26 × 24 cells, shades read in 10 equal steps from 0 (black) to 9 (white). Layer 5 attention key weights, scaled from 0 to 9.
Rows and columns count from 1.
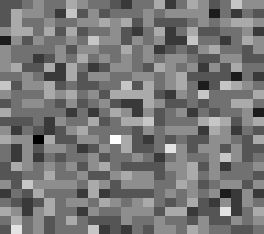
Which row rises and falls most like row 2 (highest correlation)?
9
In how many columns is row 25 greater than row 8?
7
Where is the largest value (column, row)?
11, 16
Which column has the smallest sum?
6
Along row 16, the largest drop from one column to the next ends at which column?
4
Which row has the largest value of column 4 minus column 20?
2
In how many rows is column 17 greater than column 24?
12
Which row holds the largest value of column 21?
24
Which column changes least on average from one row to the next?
23
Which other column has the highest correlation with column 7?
15
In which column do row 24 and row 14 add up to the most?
21
